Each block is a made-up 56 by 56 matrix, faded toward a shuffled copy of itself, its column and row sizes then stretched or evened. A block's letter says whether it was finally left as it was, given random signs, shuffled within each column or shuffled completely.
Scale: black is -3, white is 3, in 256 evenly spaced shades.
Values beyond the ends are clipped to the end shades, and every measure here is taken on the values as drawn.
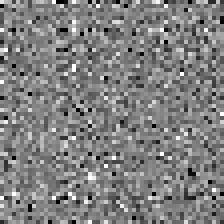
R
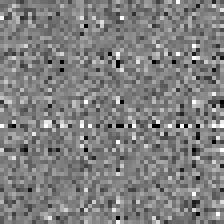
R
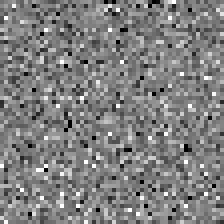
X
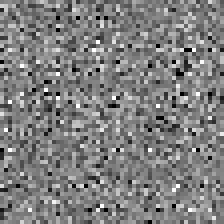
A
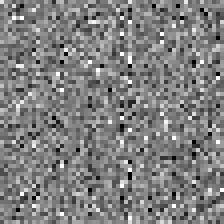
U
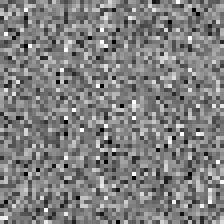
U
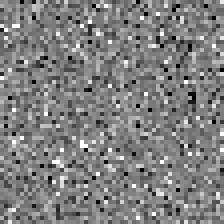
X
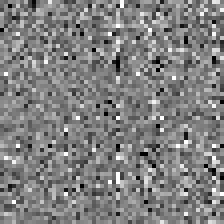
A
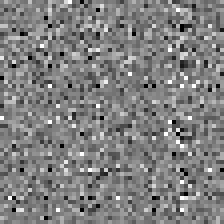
R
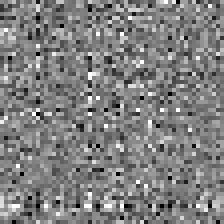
R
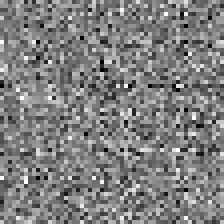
A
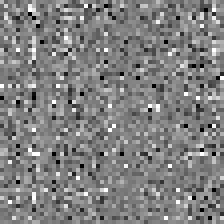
A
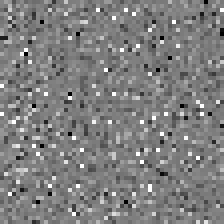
X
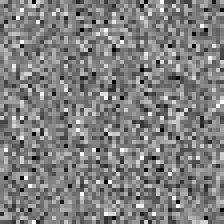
U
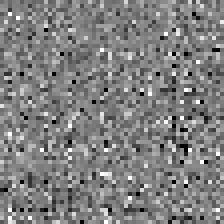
A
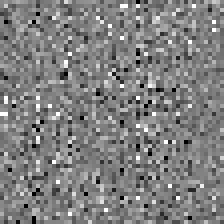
U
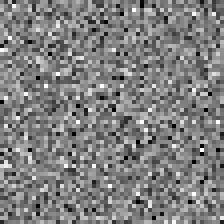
X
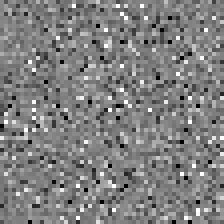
X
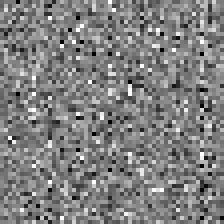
U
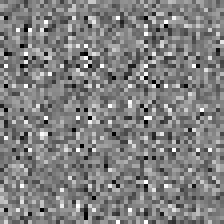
R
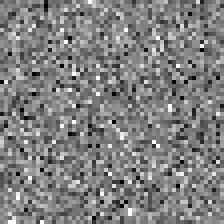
X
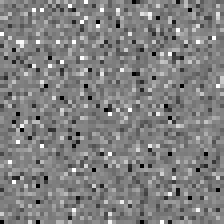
X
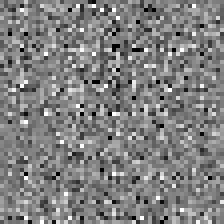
A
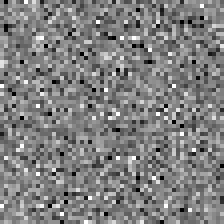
X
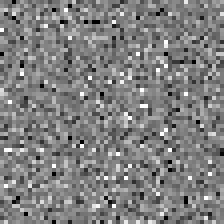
X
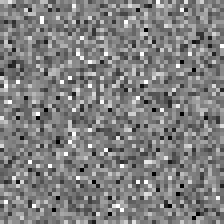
X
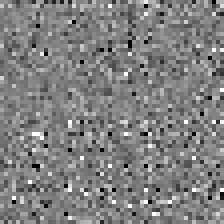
A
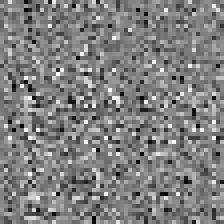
A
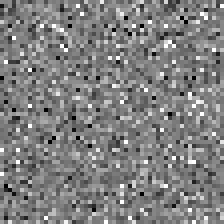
X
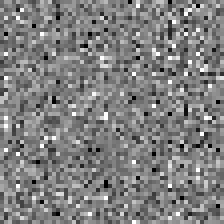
U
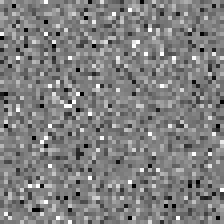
X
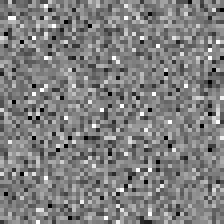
X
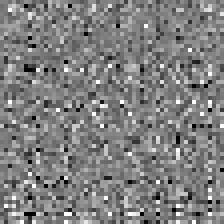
R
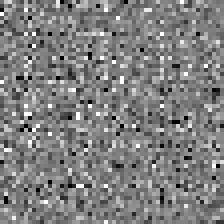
R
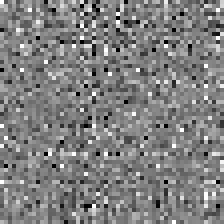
R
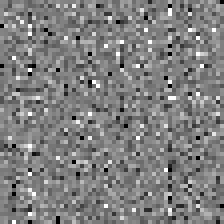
U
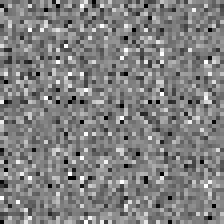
A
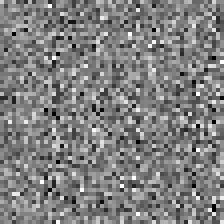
U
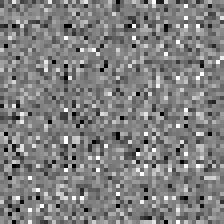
R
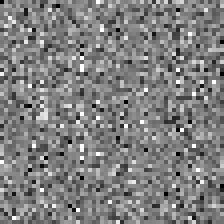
U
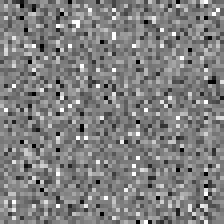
U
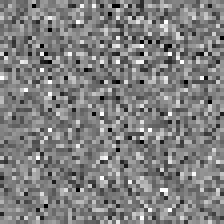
R
